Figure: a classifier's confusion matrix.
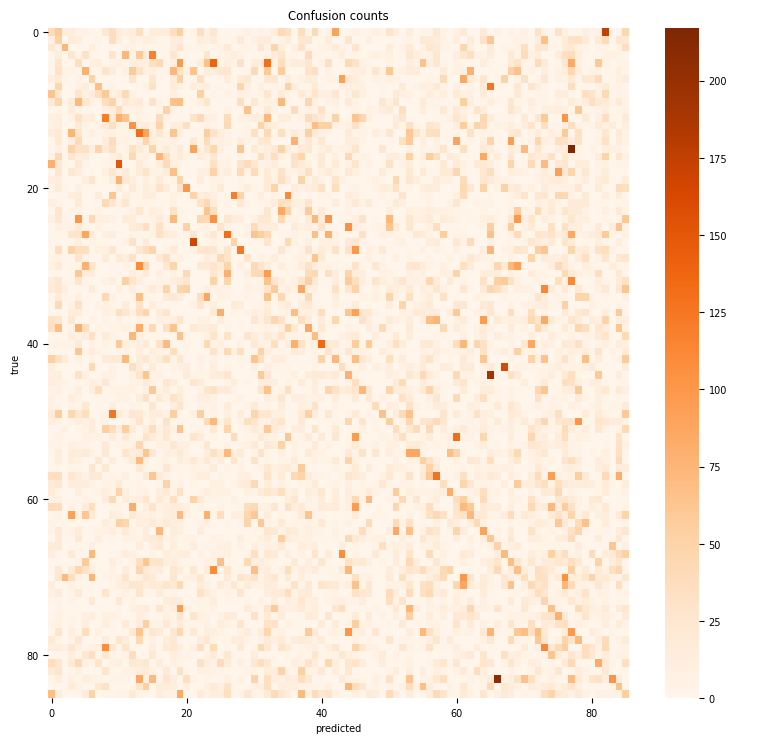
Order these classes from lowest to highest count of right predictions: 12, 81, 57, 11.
11, 81, 12, 57
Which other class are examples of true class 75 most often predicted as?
53
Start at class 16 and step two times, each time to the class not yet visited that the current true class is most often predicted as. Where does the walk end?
51
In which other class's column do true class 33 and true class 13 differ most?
73
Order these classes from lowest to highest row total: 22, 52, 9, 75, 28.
22, 75, 52, 9, 28
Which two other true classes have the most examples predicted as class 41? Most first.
24, 26
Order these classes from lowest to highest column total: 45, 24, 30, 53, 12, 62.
62, 12, 30, 24, 53, 45
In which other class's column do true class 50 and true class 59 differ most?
78
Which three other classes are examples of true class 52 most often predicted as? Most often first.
60, 45, 35
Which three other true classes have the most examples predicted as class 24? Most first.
4, 69, 50
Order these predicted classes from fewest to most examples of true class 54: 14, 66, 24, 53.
66, 24, 14, 53
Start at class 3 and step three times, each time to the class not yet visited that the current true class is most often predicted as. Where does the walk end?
44
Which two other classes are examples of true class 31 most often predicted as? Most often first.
32, 26
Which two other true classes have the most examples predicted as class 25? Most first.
36, 68
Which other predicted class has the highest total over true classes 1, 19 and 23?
34
